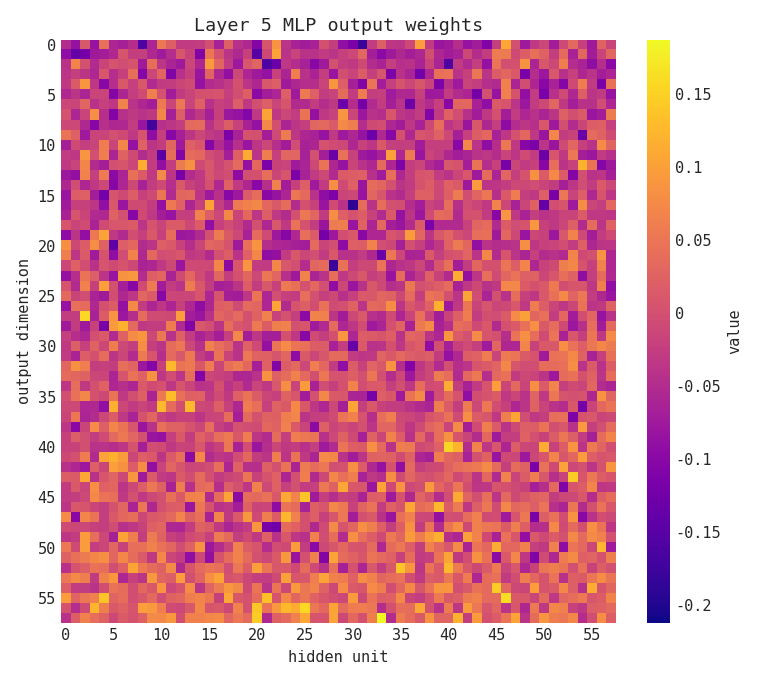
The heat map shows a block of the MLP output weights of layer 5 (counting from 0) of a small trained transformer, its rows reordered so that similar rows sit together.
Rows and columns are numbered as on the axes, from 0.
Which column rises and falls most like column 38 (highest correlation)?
35
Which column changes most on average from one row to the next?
21
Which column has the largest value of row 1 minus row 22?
28
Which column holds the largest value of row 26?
39
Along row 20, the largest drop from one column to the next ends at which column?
5
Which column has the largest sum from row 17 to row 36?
53
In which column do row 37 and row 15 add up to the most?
47
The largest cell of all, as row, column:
57, 33
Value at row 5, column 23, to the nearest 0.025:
0.025
